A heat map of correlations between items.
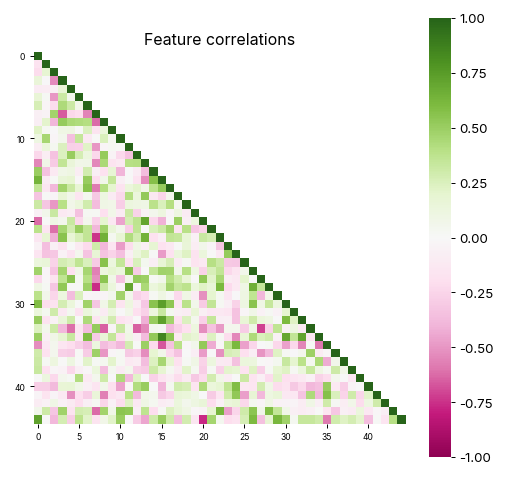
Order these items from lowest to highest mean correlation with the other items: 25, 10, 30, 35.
35, 10, 25, 30
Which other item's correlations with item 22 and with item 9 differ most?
13
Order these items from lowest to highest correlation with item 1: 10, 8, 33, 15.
15, 33, 8, 10
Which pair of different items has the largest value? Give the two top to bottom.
15, 34
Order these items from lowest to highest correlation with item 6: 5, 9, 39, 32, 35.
35, 39, 5, 9, 32
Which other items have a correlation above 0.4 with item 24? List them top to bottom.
23, 35, 40, 41
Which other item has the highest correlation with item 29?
44
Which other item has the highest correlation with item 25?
8
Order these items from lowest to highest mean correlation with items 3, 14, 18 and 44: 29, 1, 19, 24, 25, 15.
1, 19, 24, 25, 29, 15
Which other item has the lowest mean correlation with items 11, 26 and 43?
7
